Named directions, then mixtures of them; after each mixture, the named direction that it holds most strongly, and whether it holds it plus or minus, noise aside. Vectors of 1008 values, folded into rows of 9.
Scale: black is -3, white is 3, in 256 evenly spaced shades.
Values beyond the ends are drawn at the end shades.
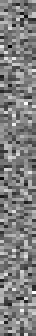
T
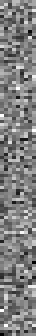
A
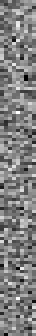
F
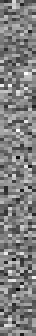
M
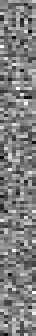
T, plus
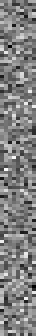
T, plus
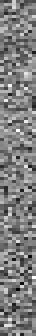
M, plus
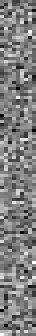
A, minus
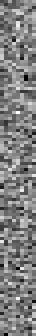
F, plus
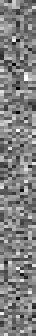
F, minus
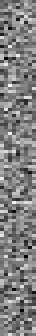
T, minus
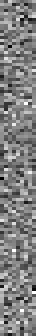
T, plus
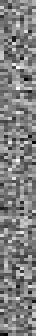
F, plus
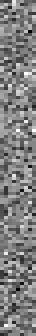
M, plus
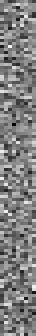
T, minus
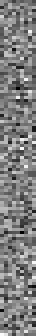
A, minus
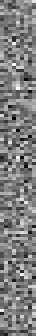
F, plus
